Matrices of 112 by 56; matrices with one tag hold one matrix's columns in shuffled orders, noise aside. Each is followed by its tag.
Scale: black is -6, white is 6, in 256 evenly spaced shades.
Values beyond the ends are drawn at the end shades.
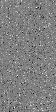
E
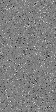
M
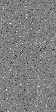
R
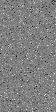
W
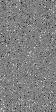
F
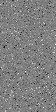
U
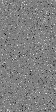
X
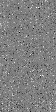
E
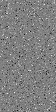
X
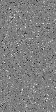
R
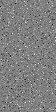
M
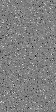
M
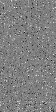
E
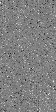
W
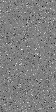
M
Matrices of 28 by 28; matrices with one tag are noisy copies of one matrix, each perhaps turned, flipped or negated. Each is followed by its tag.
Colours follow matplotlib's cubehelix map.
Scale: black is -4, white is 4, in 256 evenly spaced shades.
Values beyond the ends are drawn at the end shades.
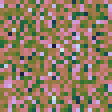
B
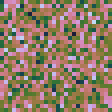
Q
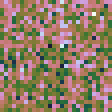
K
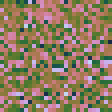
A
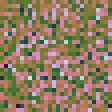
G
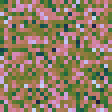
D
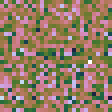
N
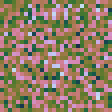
G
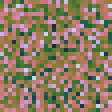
G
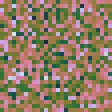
G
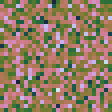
Q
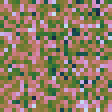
N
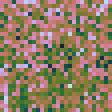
K
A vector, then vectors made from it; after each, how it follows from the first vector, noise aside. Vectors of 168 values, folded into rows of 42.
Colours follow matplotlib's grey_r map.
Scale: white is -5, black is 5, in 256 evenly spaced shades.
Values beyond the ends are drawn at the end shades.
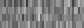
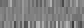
wrapped around, negated, partly zeroed.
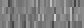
wrapped around, negated, partly zeroed.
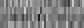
sign-scrambled.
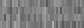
reversed, shrunk.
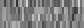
sign-scrambled.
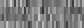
sign-scrambled.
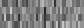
reversed, negated.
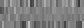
wrapped around, negated, partly zeroed.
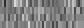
sign-scrambled.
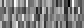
negated, scaled up.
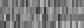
reversed, negated.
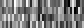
negated, scaled up.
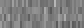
reversed, shrunk.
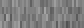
reversed, shrunk.
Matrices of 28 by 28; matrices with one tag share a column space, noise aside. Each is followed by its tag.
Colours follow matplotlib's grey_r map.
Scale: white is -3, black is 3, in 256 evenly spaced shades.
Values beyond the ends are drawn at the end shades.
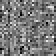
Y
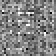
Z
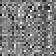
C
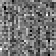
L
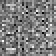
Z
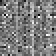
C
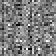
Y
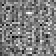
Y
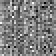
C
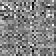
C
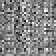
Z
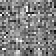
L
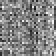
L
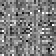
Y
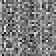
Z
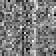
L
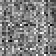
Y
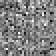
L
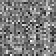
Y
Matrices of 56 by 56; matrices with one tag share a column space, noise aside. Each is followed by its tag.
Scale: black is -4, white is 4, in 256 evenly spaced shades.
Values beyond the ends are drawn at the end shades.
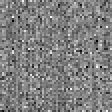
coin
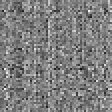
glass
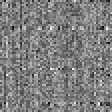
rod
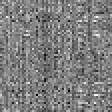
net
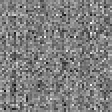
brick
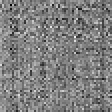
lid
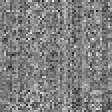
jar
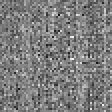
brick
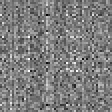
brick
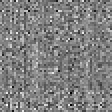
jar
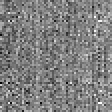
net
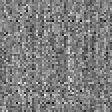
net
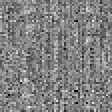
net
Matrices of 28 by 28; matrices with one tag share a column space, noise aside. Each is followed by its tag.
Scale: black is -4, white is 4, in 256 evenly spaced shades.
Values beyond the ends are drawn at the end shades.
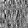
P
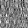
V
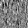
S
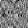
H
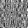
V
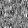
H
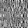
V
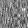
V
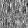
S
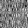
V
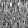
S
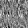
H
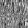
S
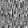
H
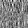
S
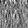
P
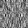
V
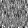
H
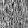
S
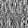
S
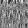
P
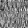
V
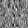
V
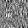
H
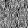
V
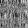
P
